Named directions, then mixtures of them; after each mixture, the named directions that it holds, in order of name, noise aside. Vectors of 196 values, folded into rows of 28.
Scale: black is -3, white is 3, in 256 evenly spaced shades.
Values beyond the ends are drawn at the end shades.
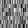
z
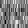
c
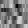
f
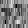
c, f, z.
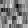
f.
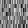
z.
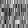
c, f, z.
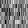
c, f, z.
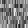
c, f, z.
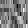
c, f, z.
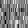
c.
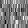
c.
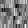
f, z.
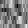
f.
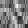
c, f.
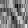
c, f.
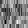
c, f.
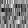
c, f, z.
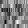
c, f.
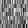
z.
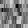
f.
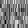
c.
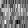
c, f.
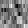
f.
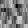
f.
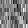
c, f, z.
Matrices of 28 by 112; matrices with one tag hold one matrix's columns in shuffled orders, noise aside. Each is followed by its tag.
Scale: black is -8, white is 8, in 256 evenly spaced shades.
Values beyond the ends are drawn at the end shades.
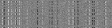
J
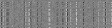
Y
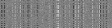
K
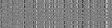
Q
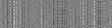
J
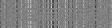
Q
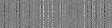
K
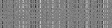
Q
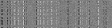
J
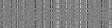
Q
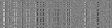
Y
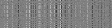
K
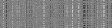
K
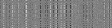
K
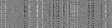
K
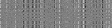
Q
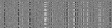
Y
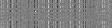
Q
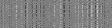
K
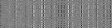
K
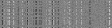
J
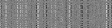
K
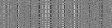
K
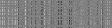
J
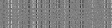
Q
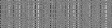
K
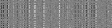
K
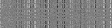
Q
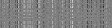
Q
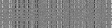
Q
